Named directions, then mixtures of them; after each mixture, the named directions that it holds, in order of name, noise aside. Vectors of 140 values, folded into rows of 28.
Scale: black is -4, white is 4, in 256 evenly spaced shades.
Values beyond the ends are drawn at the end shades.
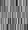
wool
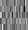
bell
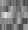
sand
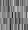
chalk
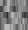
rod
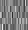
bell, wool.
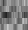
rod, sand.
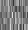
chalk.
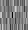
bell, chalk.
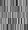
wool.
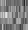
bell, sand.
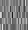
bell, wool.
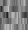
rod.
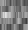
sand.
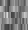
rod.
